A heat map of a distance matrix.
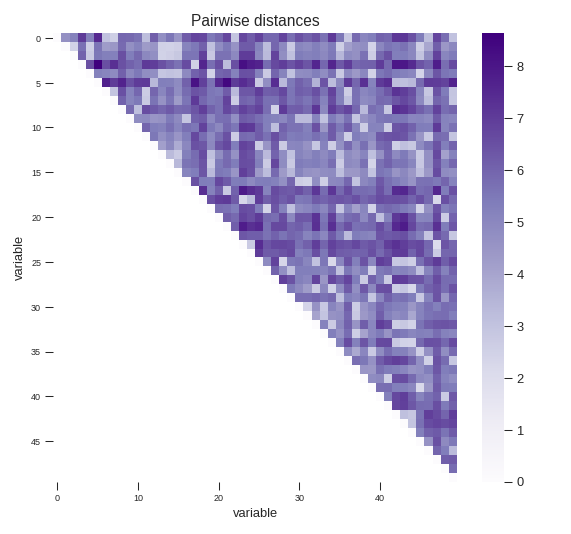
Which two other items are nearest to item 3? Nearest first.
17, 21
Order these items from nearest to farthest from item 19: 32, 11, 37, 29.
29, 37, 11, 32
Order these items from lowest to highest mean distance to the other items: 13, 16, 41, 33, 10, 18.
13, 33, 16, 10, 41, 18
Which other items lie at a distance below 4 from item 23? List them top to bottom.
18, 24, 47
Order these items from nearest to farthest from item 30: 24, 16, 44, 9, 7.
16, 9, 44, 24, 7
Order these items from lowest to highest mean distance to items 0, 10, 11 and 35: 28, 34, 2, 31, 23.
2, 31, 28, 34, 23
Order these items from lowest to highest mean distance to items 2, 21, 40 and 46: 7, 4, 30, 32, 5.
4, 7, 30, 32, 5
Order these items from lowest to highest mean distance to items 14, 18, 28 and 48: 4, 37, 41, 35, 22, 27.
35, 4, 37, 22, 41, 27
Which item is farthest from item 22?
5
